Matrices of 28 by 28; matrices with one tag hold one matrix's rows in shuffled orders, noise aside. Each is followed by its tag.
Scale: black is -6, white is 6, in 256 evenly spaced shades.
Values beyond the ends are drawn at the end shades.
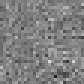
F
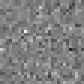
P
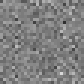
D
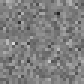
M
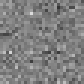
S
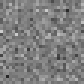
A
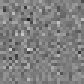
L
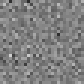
L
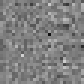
F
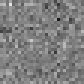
S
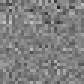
S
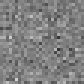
S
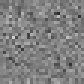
M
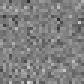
L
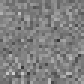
M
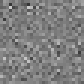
L
